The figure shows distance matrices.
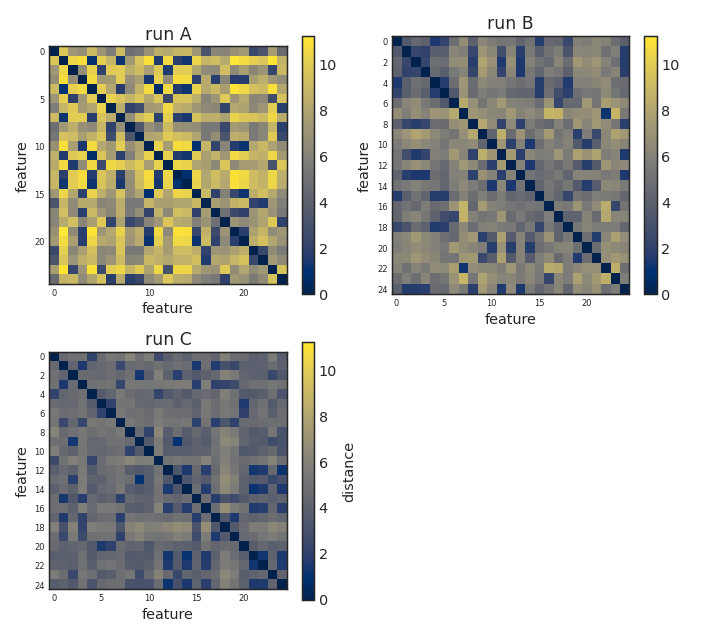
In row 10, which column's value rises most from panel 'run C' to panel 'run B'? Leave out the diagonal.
8
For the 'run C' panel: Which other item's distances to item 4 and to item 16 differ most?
11
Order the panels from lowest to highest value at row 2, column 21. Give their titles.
run C, run A, run B
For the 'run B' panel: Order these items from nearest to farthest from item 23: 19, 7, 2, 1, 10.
2, 1, 10, 19, 7
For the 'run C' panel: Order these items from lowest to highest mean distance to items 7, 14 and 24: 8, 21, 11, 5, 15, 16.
21, 16, 15, 8, 5, 11
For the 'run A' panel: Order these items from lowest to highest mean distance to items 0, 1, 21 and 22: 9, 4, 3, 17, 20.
9, 4, 17, 3, 20
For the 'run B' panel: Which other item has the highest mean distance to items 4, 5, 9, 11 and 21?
7
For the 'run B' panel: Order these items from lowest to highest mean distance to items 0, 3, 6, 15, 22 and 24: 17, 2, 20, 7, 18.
18, 2, 17, 7, 20
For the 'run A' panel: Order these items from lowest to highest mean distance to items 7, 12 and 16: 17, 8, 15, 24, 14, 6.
14, 8, 17, 24, 6, 15
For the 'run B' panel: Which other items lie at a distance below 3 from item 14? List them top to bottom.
10, 12, 20
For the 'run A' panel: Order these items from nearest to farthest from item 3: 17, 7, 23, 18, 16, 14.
17, 18, 23, 16, 7, 14
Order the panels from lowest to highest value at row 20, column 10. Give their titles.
run A, run B, run C
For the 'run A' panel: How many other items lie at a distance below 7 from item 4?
6
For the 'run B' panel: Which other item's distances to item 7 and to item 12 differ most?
22
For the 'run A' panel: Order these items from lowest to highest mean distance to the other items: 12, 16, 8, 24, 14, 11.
8, 24, 16, 11, 14, 12
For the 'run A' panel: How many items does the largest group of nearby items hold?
6
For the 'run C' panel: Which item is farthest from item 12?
18
